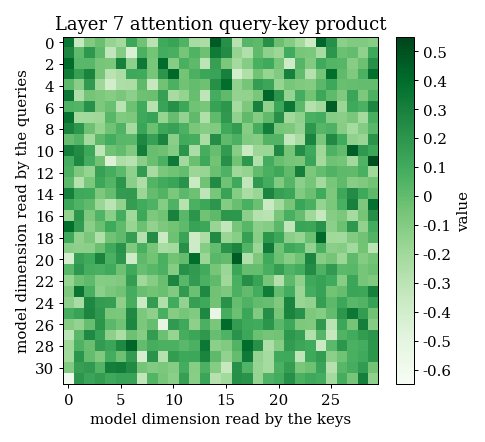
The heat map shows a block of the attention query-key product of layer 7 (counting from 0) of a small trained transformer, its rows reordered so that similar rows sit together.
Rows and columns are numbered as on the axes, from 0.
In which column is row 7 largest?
0
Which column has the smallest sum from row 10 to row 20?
18
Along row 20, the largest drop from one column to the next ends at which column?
17
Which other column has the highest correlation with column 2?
21
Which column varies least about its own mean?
26
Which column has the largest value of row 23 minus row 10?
19
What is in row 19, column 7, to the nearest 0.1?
0.1
